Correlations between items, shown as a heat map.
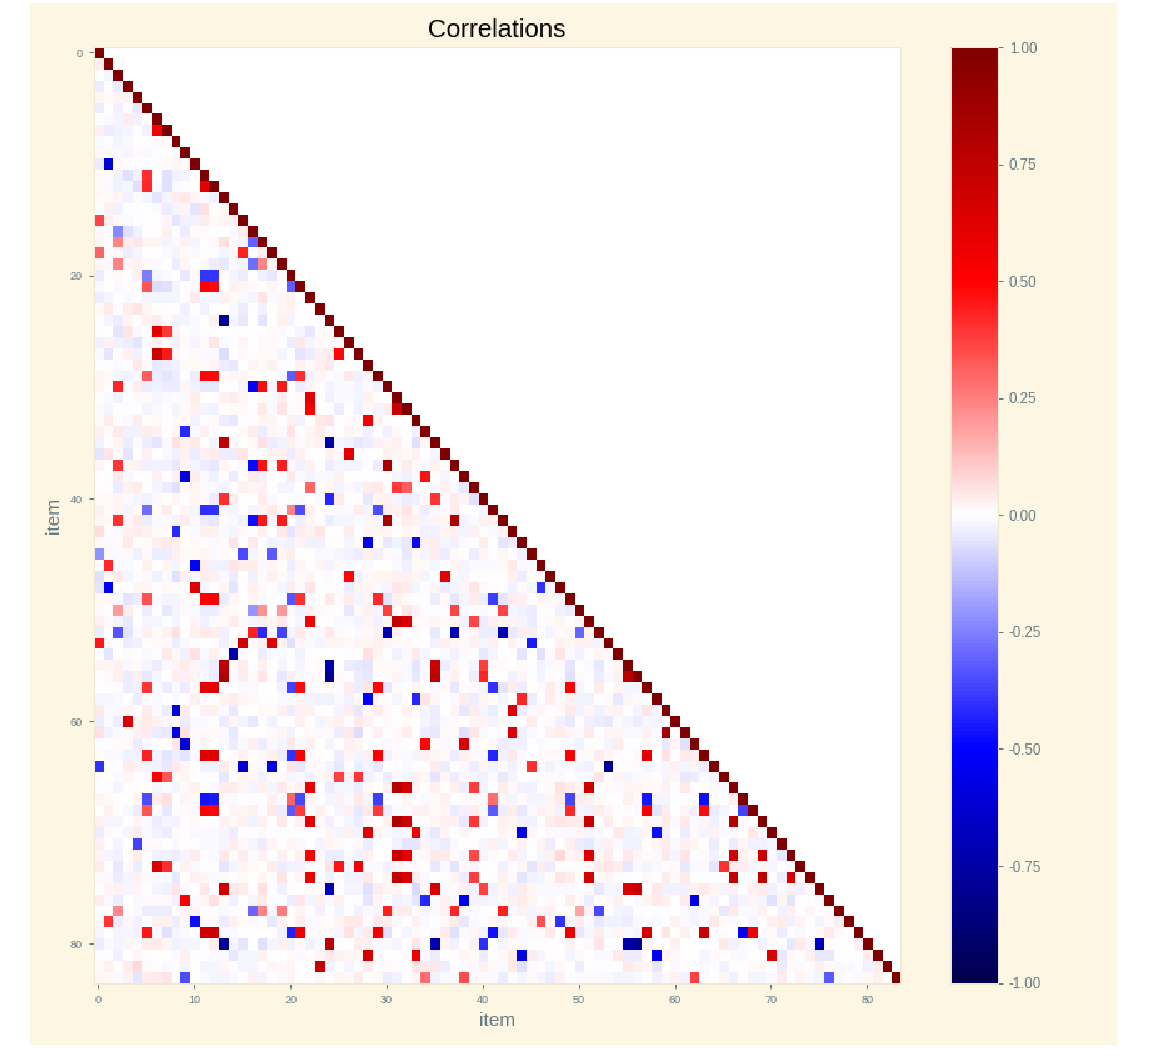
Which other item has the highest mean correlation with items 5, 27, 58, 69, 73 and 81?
6
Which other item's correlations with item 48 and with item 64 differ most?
53
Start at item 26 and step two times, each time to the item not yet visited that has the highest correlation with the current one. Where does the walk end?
47
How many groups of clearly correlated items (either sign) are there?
15
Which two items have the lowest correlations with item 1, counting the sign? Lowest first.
10, 48
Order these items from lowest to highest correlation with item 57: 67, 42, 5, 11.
67, 42, 5, 11
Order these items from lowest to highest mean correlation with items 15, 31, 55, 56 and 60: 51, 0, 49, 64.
64, 49, 0, 51
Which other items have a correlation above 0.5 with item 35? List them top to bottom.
13, 55, 56, 75
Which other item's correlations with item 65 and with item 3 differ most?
60
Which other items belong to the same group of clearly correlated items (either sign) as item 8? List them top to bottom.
43, 59, 61
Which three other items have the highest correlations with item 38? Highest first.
62, 34, 83
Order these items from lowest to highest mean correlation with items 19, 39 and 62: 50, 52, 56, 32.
52, 56, 50, 32
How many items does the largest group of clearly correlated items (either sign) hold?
13
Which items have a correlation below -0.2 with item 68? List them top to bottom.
20, 41, 67
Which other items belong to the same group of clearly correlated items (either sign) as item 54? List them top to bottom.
14
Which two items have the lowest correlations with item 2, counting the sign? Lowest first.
52, 16
